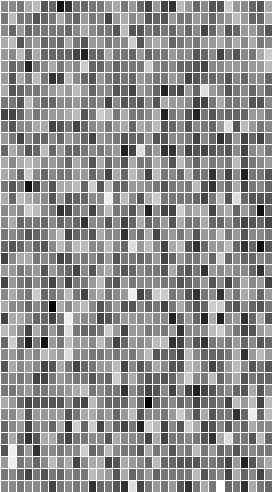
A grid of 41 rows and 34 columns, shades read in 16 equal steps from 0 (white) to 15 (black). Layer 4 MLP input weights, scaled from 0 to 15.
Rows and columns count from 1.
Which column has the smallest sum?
2
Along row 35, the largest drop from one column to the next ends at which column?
32
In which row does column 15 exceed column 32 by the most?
35
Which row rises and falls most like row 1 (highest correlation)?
18
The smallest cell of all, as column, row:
28, 41
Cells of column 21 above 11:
3
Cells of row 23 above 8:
12
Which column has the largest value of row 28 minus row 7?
23
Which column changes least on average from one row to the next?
15
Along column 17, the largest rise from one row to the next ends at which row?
26
